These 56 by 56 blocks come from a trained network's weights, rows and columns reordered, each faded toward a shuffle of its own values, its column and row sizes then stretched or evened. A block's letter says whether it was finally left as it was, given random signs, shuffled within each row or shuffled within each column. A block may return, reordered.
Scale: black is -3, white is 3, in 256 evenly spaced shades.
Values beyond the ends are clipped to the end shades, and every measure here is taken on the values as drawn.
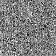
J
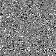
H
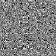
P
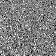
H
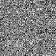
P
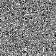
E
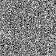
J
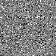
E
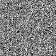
J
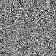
H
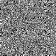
E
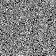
H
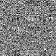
P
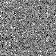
J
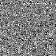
P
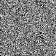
E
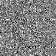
E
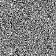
J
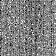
J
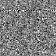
E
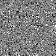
E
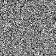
E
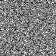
H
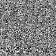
E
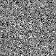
E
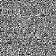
P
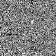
E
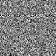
P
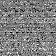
H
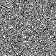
H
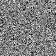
J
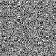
P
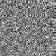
P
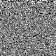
H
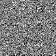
E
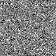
E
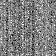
J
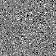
E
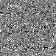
E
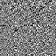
P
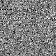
H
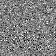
H
